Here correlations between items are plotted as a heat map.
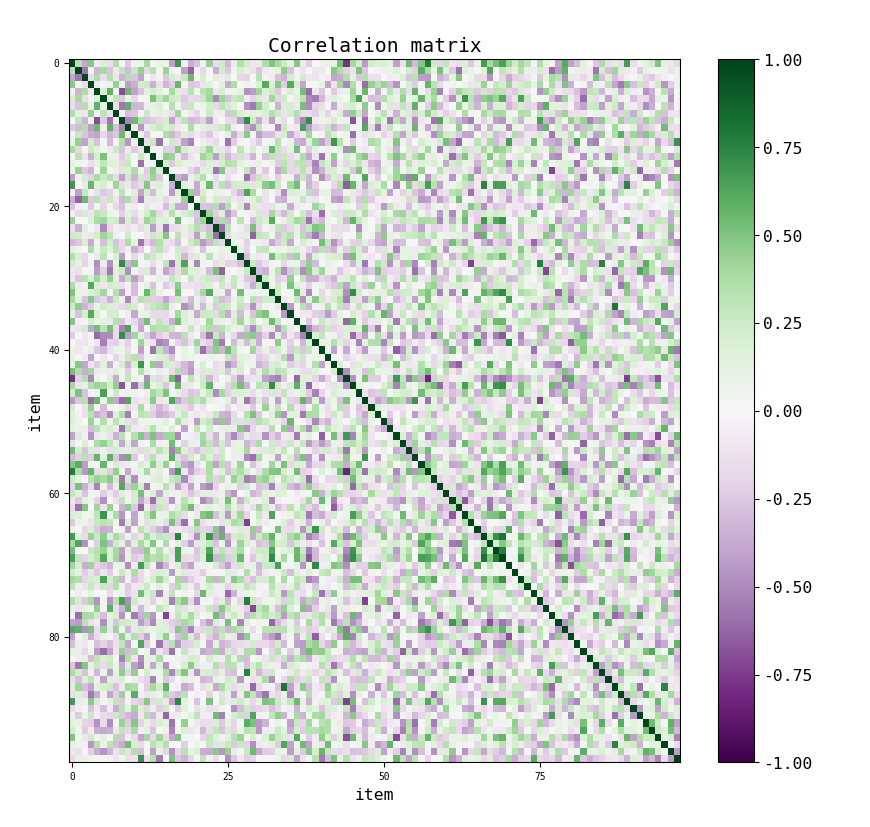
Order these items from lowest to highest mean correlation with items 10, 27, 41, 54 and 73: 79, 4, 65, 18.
4, 65, 18, 79
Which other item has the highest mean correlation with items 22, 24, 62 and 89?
66
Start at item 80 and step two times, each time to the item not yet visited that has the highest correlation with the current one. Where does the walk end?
52
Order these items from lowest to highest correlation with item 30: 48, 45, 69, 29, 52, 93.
93, 29, 52, 48, 69, 45
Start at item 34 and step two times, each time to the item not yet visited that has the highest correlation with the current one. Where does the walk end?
95
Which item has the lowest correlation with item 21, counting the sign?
40
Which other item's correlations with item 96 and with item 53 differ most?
82
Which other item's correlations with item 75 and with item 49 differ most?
39
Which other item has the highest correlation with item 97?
11
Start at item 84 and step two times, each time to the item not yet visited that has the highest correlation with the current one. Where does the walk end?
91
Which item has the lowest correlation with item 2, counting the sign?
1
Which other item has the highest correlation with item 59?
8
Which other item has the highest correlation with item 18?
28
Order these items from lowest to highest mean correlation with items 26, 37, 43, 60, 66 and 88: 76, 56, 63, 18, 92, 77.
77, 18, 92, 63, 76, 56
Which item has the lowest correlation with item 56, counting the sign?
78
